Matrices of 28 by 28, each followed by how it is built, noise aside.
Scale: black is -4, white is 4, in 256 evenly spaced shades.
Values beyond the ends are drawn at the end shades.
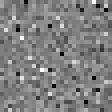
sparse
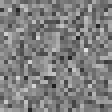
noise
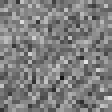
Hankel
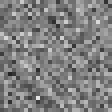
Toeplitz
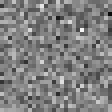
repeating rows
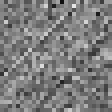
Hankel
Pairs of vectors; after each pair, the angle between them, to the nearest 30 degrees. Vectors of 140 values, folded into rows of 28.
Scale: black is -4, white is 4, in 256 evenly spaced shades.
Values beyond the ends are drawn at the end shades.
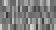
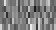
30 degrees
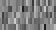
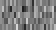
30 degrees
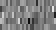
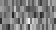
120 degrees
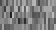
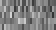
150 degrees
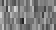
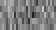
90 degrees
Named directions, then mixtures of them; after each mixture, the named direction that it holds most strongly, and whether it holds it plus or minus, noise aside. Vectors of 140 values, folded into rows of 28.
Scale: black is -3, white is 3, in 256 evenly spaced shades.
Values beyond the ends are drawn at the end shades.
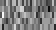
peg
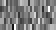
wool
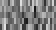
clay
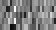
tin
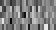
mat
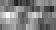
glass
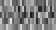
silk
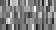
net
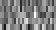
clay, minus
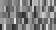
clay, plus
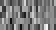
mat, plus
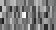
mat, minus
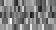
silk, plus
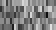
wool, plus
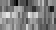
glass, plus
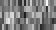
peg, minus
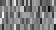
peg, plus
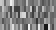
mat, minus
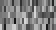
clay, minus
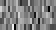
wool, minus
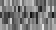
silk, plus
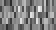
silk, minus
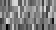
net, plus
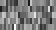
wool, plus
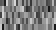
peg, plus
